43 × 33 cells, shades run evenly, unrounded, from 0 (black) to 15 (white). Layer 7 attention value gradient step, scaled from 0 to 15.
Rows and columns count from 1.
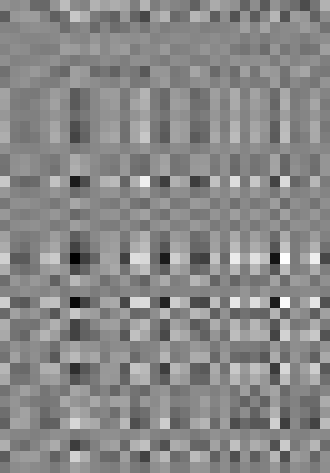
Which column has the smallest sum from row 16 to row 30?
8
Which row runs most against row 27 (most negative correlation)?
4
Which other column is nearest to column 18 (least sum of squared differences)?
14
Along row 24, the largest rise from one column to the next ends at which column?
29
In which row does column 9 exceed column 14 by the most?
39
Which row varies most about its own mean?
24
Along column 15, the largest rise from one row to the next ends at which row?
17
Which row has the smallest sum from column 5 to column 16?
7
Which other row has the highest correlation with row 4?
1
